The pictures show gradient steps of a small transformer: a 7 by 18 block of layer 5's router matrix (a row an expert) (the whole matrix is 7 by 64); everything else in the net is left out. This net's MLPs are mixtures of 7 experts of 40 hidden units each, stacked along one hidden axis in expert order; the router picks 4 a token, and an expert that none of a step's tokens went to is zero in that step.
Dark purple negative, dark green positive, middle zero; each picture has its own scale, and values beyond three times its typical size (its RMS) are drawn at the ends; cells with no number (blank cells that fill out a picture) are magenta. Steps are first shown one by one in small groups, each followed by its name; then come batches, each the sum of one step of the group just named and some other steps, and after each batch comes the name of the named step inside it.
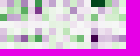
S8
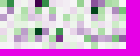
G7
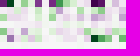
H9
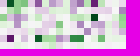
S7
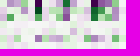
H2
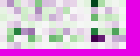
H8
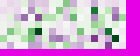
H2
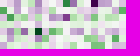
H2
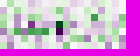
S7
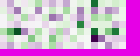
H8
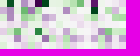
G7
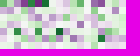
G7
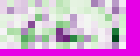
H9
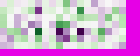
S7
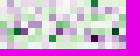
H8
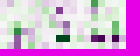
H8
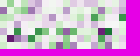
S7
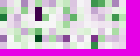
S8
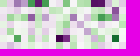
H2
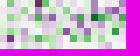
S7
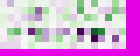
H8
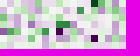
S8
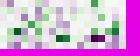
H8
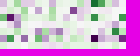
S8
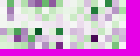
G7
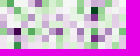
G7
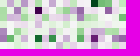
S8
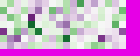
G7
